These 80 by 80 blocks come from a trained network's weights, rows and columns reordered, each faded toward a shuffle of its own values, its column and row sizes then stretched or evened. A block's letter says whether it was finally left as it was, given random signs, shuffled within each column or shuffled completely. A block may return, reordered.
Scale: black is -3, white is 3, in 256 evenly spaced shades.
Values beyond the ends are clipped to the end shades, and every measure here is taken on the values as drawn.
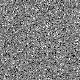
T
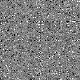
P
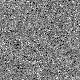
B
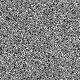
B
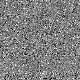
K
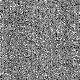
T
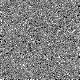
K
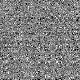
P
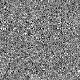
P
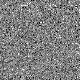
K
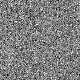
T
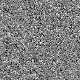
K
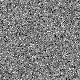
B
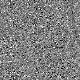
K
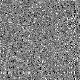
P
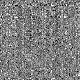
P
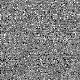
P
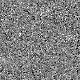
K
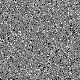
T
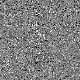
K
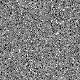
T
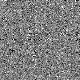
K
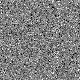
T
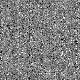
T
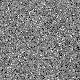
B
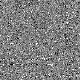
K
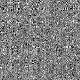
P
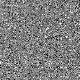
K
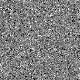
K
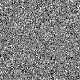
P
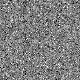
T
